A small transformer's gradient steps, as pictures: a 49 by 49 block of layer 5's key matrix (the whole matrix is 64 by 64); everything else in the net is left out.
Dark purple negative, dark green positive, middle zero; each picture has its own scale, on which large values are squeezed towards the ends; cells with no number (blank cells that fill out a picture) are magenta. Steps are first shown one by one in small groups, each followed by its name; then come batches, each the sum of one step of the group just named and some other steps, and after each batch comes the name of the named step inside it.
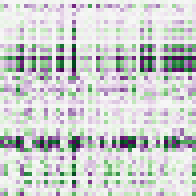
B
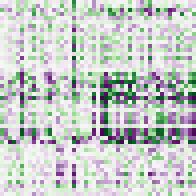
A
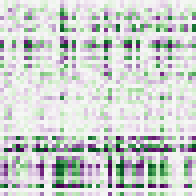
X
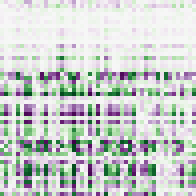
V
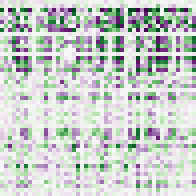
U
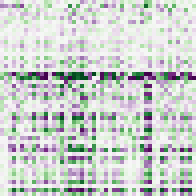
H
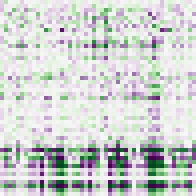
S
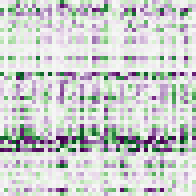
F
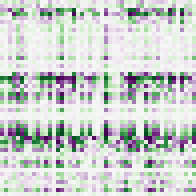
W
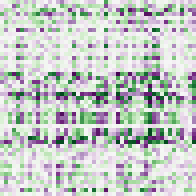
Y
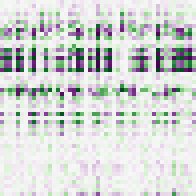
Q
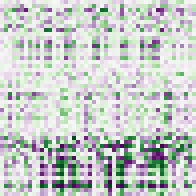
S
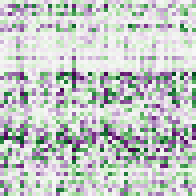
B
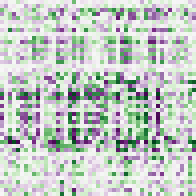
A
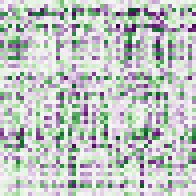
W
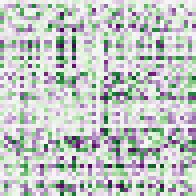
A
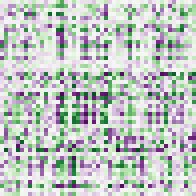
X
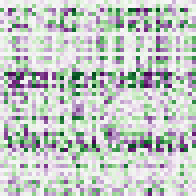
U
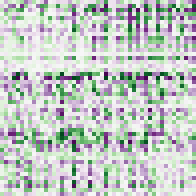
V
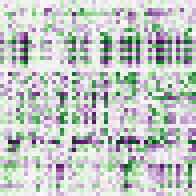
A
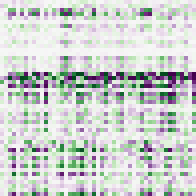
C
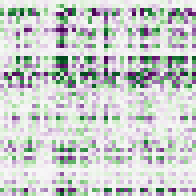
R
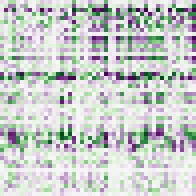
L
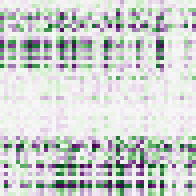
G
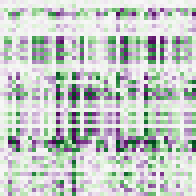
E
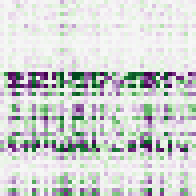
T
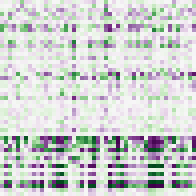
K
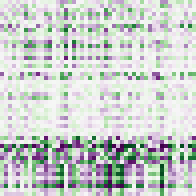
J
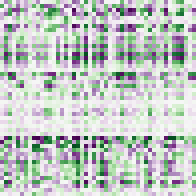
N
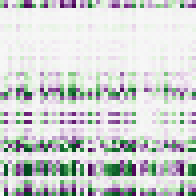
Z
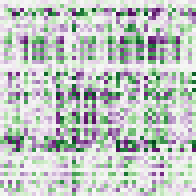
E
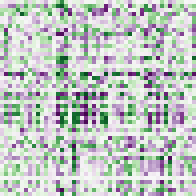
R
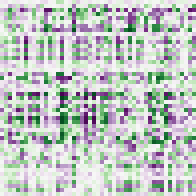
L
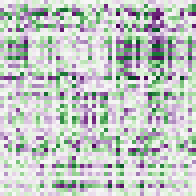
G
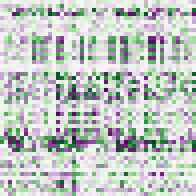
E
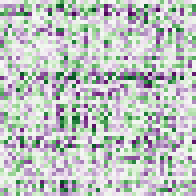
K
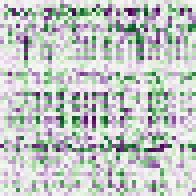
J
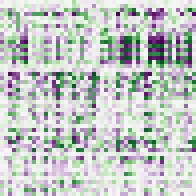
E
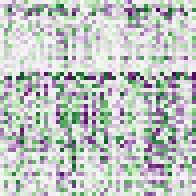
C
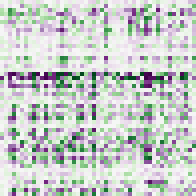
R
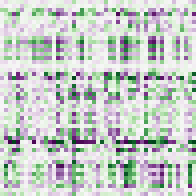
E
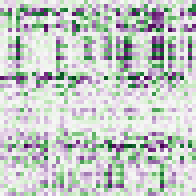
J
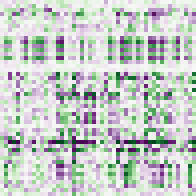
E
